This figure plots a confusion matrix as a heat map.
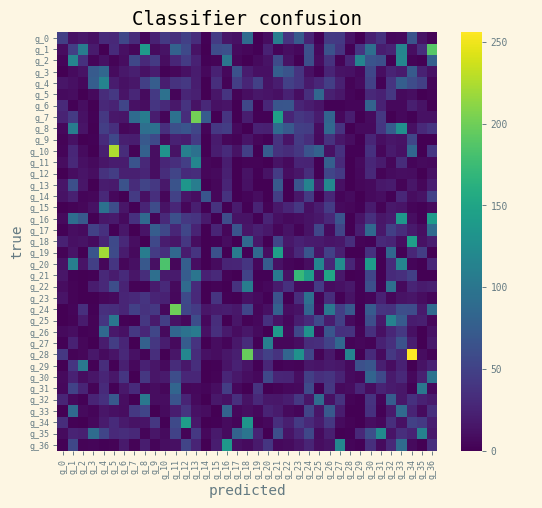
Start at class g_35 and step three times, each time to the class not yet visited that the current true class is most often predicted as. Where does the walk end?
g_13
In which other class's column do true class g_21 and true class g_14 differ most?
g_23
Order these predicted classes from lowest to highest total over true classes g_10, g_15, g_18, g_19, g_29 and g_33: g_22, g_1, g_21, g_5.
g_22, g_1, g_21, g_5
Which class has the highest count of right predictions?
g_10
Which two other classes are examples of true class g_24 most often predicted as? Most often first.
g_11, g_26
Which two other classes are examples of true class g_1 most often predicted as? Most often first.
g_36, g_8
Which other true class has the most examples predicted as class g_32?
g_25
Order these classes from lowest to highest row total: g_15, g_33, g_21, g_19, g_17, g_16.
g_15, g_33, g_17, g_16, g_21, g_19
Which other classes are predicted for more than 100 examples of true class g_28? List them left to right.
g_12, g_18, g_23, g_34
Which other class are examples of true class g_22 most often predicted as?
g_18
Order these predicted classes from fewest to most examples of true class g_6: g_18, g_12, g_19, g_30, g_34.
g_19, g_34, g_12, g_18, g_30
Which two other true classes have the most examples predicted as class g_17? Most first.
g_19, g_35
